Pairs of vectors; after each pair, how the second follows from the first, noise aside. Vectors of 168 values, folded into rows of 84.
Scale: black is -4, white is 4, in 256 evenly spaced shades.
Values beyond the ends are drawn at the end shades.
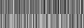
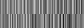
shuffled.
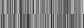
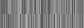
wrapped around, shrunk.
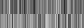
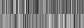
reversed, negated.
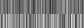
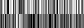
reversed, scaled up.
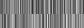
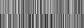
reversed.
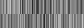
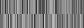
shuffled.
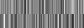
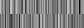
reversed, negated.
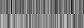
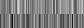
reversed.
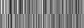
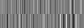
reversed, partly zeroed.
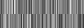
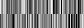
reversed, negated, scaled up.
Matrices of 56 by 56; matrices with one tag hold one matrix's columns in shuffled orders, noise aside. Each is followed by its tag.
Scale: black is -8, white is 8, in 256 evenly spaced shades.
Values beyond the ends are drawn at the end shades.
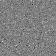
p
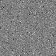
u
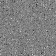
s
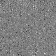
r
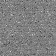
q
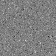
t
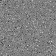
p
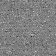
q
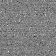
q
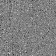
r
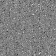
r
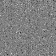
r
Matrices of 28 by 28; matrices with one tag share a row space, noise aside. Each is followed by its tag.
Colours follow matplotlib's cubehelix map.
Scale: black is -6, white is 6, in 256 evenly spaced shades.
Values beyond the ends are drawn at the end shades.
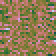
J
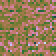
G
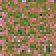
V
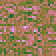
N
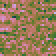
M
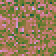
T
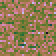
T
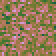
M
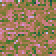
T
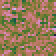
M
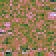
J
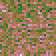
V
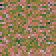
V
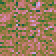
T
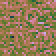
G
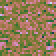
J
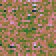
N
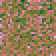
V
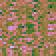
N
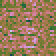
N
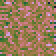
J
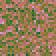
T
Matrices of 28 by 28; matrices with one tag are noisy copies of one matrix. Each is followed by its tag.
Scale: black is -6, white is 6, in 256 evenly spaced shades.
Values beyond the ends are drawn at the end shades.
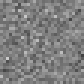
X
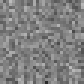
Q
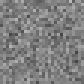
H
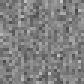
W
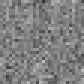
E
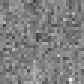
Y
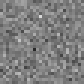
H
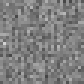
W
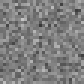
X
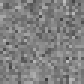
Y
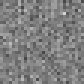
W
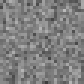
Q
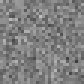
H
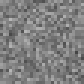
H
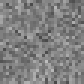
Y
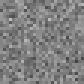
H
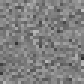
X
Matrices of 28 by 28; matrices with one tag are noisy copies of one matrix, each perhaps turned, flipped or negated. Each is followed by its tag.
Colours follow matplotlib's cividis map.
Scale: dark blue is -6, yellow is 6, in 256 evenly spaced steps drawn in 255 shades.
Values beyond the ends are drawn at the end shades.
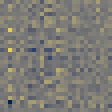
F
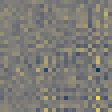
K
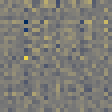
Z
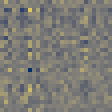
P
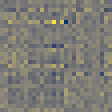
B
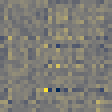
B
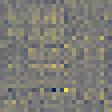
B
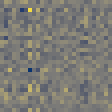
P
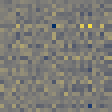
Z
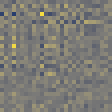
K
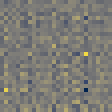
Z
